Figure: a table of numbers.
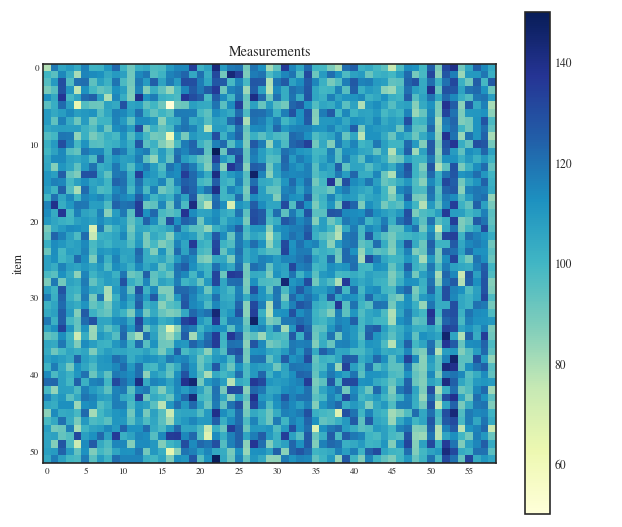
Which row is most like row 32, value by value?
3
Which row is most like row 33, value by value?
14
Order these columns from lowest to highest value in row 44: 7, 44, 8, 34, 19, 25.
7, 8, 44, 34, 19, 25
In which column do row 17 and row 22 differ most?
6
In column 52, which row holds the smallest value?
13
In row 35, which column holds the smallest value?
4
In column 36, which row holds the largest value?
37
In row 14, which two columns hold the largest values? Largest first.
27, 22
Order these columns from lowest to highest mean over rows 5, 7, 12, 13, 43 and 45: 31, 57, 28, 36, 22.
36, 28, 31, 57, 22
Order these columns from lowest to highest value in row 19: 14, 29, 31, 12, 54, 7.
31, 29, 54, 7, 14, 12
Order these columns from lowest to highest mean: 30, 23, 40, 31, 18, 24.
23, 30, 24, 31, 40, 18
